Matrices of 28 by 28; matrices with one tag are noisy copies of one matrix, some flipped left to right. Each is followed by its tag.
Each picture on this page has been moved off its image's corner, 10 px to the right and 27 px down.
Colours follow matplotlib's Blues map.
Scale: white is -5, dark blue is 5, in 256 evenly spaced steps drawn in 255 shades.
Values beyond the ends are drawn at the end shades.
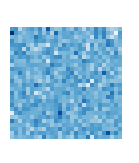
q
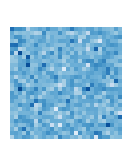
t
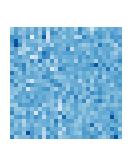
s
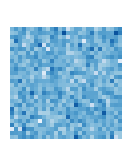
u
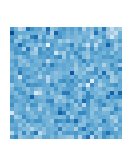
q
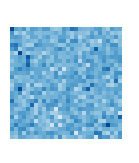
t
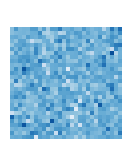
t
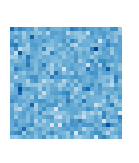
t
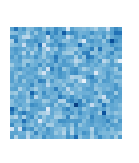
u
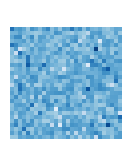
t
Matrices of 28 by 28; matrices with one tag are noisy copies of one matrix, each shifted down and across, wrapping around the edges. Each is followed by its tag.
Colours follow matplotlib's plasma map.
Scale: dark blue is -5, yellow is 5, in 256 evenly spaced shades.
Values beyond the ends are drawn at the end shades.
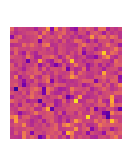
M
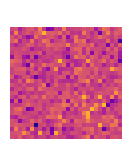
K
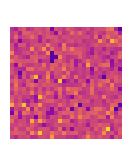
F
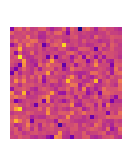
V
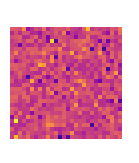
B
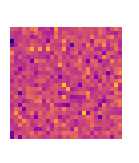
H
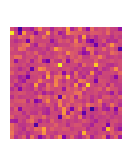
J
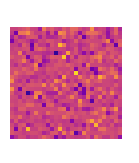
M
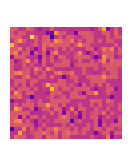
M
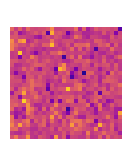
V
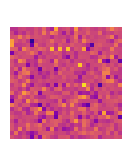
H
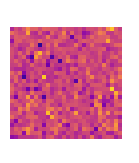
V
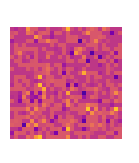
V
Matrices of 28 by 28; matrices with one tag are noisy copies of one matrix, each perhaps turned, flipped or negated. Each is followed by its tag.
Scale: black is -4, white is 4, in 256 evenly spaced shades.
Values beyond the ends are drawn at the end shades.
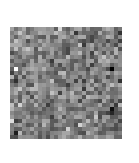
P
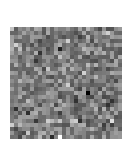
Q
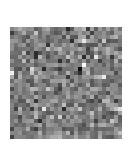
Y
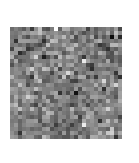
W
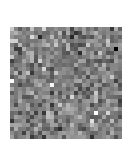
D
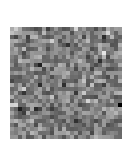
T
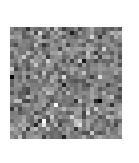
Q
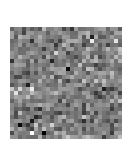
D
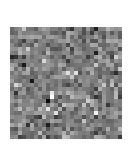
Y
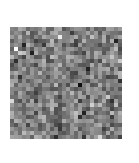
D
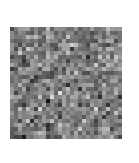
Y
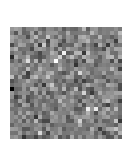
Q
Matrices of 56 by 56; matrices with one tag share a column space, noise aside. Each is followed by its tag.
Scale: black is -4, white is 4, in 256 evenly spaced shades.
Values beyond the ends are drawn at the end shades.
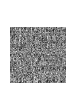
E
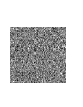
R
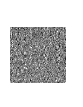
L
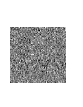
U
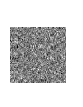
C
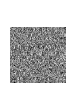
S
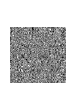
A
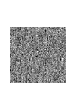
E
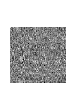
S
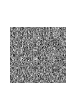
L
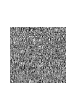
U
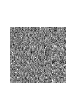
S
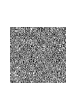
R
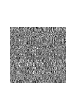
U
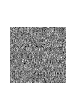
R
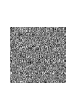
R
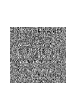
A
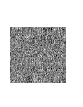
E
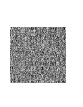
E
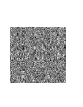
C
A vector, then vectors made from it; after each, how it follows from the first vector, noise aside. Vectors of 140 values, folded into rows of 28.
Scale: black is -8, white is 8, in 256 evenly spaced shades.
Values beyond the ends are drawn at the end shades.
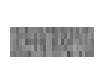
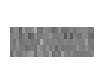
reversed, negated, partly zeroed.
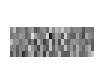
wrapped around, scaled up.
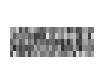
wrapped around, negated, scaled up.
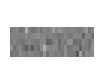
negated, partly zeroed.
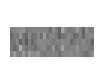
wrapped around, negated, partly zeroed.
